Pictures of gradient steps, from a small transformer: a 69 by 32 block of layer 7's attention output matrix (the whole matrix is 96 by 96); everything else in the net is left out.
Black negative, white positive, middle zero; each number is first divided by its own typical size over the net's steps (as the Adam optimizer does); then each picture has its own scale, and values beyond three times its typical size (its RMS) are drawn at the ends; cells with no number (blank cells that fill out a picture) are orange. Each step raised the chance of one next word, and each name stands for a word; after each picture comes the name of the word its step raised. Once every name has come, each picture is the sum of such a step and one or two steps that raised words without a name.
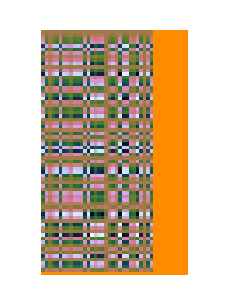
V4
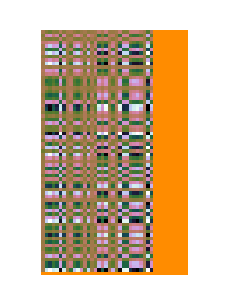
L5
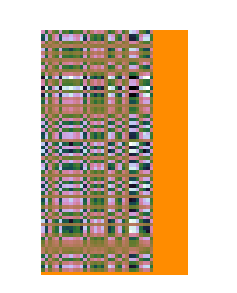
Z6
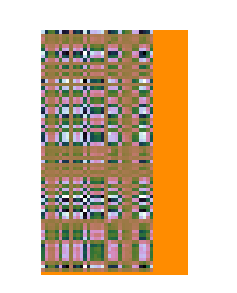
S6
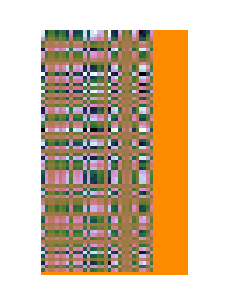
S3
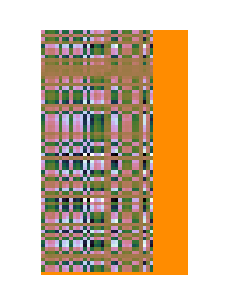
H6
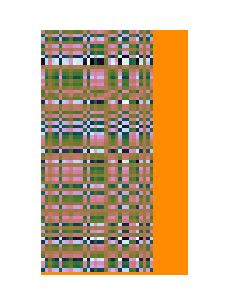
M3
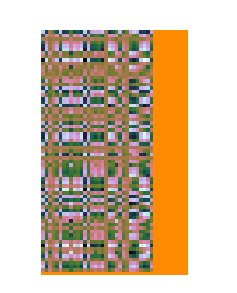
S6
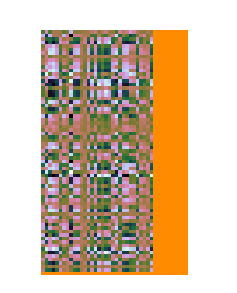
V4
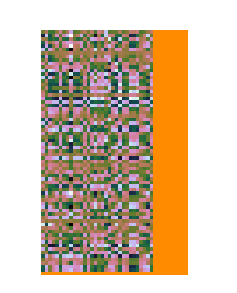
S3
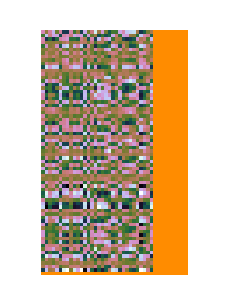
L5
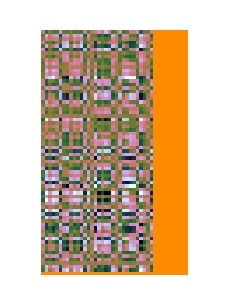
Z6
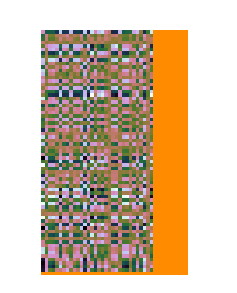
S6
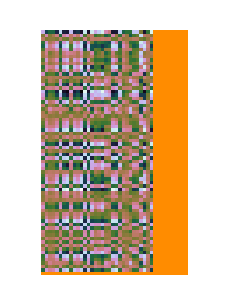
S3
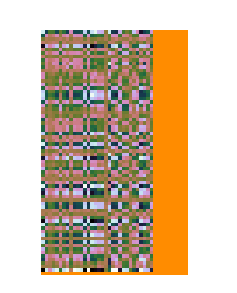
L5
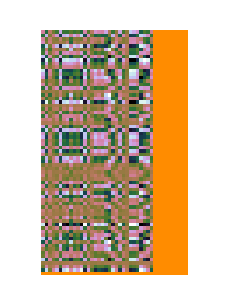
M3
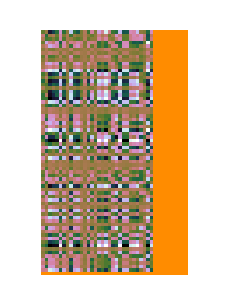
S3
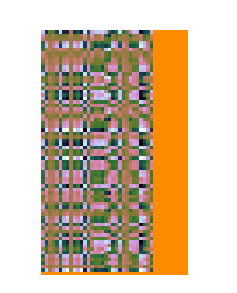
S3
